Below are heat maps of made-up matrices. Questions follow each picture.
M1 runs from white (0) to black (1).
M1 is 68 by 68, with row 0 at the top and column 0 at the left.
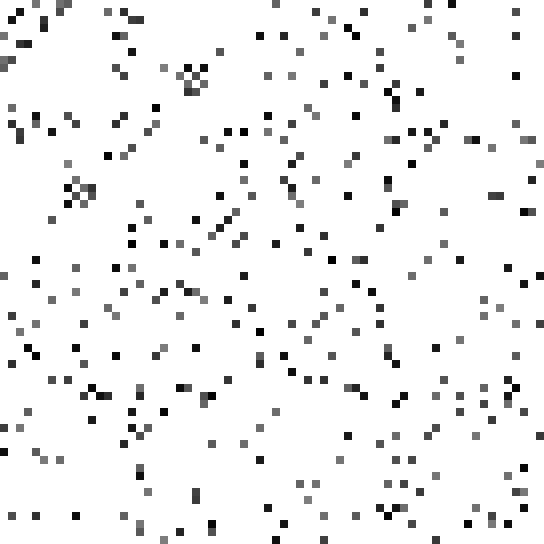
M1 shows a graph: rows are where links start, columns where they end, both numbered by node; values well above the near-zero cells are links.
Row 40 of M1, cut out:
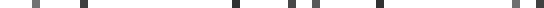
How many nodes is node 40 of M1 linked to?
8
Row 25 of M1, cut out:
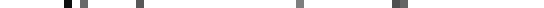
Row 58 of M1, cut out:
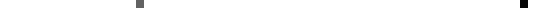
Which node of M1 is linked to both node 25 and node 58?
node 17
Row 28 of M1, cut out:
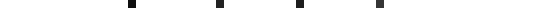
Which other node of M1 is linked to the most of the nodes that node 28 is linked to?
node 6
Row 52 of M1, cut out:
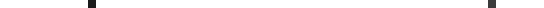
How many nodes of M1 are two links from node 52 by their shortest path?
6
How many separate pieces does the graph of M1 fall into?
2
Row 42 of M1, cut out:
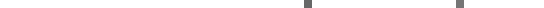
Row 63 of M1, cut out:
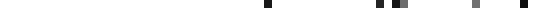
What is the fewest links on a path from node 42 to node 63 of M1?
3
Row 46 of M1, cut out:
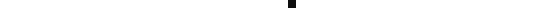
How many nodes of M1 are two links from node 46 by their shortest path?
6
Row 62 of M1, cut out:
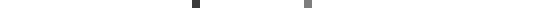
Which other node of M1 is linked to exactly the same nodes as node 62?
node 31
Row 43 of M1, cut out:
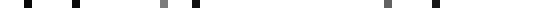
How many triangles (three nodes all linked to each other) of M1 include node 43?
1
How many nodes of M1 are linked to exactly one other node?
2
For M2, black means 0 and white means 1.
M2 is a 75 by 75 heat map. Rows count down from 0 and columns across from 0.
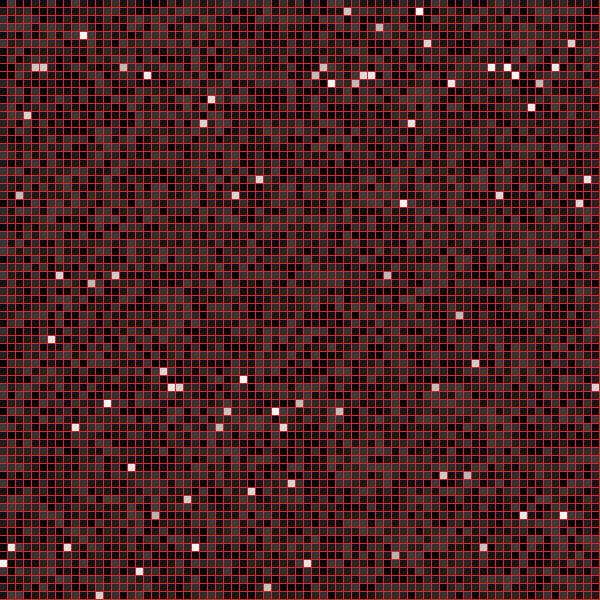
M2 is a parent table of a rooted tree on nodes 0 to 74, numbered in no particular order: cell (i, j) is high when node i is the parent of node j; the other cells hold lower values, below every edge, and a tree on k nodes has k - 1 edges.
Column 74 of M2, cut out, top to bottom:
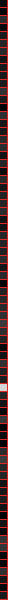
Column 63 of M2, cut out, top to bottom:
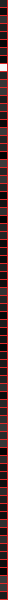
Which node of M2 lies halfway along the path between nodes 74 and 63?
51
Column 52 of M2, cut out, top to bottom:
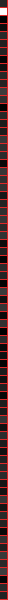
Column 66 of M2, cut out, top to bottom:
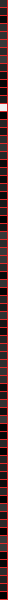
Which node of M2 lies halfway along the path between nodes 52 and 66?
15
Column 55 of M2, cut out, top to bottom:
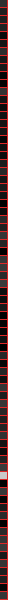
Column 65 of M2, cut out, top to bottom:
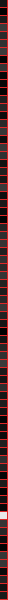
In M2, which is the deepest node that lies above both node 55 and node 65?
9
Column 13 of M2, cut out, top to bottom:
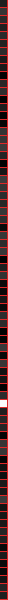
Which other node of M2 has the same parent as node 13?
37
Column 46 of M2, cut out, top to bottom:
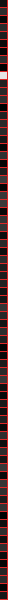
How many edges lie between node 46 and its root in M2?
5
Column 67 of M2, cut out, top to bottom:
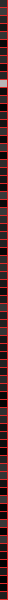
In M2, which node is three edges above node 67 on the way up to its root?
8
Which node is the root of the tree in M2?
68
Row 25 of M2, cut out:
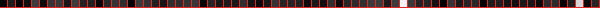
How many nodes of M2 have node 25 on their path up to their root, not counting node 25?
5
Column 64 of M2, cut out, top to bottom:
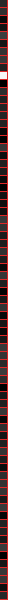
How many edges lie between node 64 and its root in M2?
5
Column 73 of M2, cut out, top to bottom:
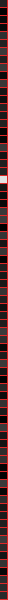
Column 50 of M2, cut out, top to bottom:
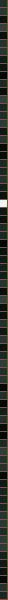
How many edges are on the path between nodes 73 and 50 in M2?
7
